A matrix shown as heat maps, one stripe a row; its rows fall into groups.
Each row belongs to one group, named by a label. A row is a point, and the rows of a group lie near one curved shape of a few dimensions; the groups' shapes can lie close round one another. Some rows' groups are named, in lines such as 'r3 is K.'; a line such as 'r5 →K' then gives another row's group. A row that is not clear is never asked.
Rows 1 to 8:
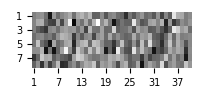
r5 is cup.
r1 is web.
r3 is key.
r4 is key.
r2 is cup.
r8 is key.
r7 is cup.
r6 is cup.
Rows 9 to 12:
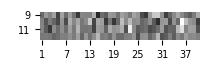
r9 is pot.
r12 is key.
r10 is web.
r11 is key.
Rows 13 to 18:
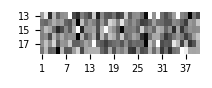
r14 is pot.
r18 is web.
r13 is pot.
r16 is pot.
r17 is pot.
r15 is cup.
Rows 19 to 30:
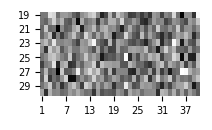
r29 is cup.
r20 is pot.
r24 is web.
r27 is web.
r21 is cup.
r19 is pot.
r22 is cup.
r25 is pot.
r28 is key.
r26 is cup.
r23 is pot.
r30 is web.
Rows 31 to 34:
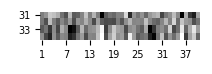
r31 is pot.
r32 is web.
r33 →key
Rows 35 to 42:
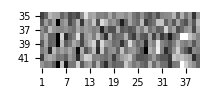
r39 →cup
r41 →cup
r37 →web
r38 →web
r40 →pot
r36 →cup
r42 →web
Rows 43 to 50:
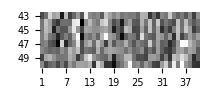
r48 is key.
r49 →cup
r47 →web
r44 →cup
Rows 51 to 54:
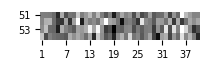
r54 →web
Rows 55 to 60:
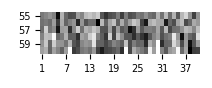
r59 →pot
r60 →pot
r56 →pot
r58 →pot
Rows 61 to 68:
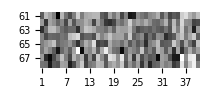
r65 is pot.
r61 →web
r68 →key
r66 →cup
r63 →cup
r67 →key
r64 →key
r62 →web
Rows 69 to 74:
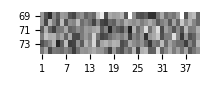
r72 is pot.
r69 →key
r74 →key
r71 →key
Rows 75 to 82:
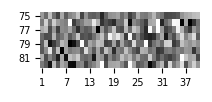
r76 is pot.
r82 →key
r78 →key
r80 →cup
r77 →pot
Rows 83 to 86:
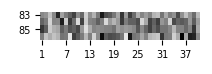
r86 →pot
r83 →web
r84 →cup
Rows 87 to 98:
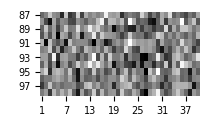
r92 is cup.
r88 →key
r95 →pot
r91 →web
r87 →cup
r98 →pot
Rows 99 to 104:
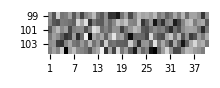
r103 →key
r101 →cup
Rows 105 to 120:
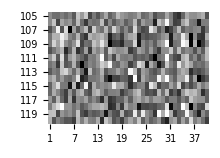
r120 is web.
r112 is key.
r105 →key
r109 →pot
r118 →pot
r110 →cup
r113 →pot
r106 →pot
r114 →pot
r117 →web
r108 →pot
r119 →pot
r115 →cup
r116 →cup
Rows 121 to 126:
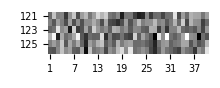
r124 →pot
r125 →pot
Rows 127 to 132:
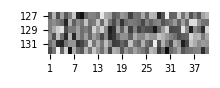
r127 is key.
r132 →cup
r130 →web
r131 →key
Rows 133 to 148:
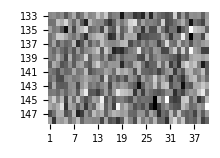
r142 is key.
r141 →key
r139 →web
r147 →cup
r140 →cup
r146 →pot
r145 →pot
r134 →pot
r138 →web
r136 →pot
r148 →web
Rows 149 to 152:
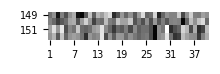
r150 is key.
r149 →key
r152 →pot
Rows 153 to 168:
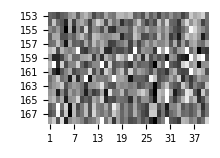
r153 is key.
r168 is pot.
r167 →cup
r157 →web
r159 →key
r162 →cup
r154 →cup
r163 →pot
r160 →pot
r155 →web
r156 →cup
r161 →key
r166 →cup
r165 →pot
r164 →pot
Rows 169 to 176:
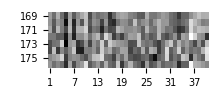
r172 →web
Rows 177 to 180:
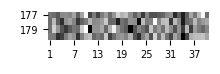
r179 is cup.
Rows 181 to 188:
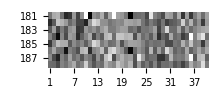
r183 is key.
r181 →cup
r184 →key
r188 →key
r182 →cup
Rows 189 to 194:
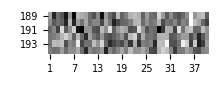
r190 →web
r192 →pot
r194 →pot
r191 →key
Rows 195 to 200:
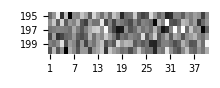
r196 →pot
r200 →cup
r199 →pot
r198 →key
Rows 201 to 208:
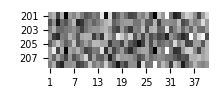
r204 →key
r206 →pot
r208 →key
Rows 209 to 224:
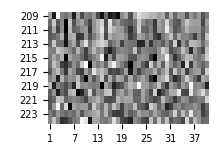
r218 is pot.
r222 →cup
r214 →pot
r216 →cup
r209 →web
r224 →cup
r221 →pot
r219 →web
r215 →pot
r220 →key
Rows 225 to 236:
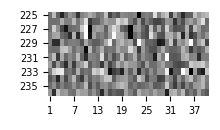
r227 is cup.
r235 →key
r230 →pot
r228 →cup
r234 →key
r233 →pot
